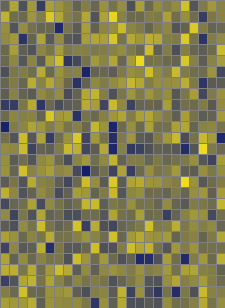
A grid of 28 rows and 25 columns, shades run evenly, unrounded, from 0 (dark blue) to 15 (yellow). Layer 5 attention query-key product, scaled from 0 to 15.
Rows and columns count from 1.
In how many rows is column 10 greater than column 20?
18
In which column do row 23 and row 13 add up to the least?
6
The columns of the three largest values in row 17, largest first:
21, 13, 10
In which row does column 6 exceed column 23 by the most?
2
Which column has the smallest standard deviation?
24
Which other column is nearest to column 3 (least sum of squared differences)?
23
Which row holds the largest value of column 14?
3
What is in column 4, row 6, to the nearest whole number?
8
